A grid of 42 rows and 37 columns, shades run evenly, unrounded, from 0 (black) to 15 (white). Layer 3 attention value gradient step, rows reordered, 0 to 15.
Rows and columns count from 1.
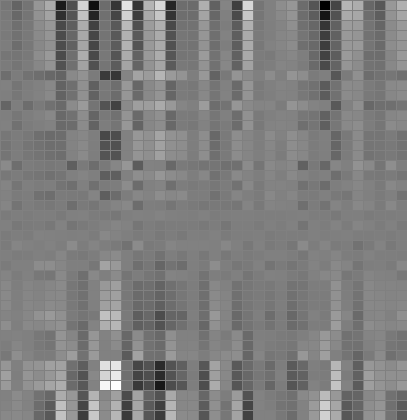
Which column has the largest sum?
12
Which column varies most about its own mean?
11
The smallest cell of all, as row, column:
1, 30
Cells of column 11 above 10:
7
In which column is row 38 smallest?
15
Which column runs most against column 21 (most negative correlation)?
25
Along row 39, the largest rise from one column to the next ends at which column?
10
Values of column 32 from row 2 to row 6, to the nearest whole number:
10 9 9 9 9
